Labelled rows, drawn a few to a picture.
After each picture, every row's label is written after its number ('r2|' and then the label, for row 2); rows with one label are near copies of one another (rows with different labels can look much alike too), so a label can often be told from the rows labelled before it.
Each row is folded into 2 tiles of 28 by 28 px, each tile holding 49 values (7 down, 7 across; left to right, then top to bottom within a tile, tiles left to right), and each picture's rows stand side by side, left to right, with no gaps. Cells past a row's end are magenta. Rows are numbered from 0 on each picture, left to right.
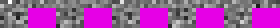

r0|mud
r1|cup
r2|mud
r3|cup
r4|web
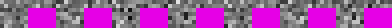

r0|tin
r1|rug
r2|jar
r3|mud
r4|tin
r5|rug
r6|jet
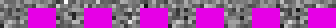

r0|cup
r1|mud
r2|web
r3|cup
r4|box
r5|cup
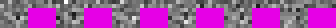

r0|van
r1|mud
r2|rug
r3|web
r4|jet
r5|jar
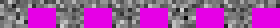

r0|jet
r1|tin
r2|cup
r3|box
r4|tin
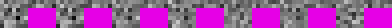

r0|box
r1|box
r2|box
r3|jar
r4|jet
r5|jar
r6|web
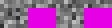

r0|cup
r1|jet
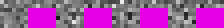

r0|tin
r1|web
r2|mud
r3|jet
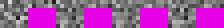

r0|van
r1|tin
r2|tin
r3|box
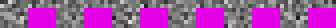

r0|rug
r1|van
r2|web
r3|web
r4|tin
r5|van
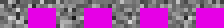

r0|jet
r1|box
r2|web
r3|van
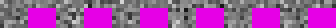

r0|cup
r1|web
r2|mud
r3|jar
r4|tin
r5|tin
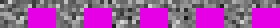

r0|rug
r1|van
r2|cup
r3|jar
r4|web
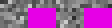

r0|rug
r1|jar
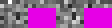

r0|mud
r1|jet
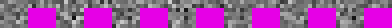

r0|web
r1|van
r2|cup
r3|jar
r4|tin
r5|rug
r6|box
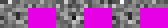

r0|mud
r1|van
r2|mud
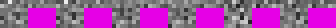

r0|mud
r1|mud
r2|cup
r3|cup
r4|jet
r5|jet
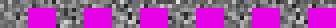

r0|van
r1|cup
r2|jet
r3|mud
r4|van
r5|jet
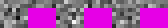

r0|box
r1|web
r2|cup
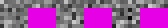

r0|tin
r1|jet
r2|cup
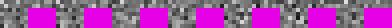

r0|tin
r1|tin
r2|rug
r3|box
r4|web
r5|jet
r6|mud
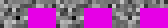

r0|box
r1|box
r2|van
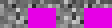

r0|jet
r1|jet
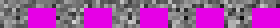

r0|box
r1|web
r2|jet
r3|jar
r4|box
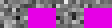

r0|box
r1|mud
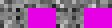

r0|jar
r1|tin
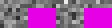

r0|box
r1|mud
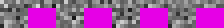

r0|tin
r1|van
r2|cup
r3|cup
